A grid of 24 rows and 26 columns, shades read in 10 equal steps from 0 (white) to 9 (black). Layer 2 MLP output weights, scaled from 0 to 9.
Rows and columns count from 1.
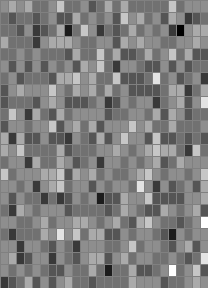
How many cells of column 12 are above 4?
9
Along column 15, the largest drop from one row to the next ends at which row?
7
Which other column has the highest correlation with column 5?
12
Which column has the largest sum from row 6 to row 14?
24
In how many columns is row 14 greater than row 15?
14
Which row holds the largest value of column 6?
17
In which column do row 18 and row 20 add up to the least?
8
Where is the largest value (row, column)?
3, 23
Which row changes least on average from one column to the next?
4
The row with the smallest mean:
15
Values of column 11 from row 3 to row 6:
2 5 5 3
